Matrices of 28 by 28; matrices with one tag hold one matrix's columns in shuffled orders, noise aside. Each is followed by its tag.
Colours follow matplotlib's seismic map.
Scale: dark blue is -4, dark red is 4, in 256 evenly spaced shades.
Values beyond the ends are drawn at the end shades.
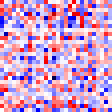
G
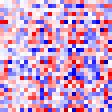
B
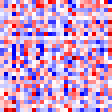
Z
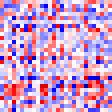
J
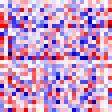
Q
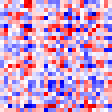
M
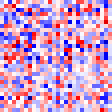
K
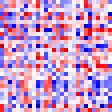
M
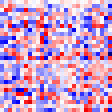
Q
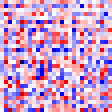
B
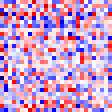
G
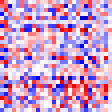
J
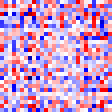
G
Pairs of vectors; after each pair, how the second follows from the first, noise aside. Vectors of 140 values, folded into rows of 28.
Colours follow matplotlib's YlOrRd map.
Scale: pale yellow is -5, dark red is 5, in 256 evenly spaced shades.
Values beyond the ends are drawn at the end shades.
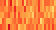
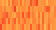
reversed, negated, shrunk.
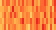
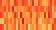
sign-scrambled.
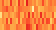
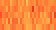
negated, shrunk.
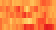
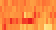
negated, partly zeroed.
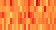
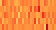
wrapped around, partly zeroed.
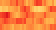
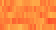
wrapped around, negated, shrunk.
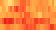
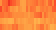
negated, shrunk.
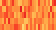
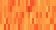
reversed, negated, shrunk.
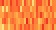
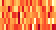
reversed, scaled up.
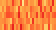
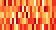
reversed, negated, scaled up.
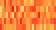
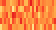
sign-scrambled.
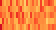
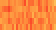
reversed, negated, shrunk.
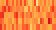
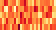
reversed, negated, scaled up.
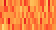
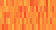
negated, shrunk.
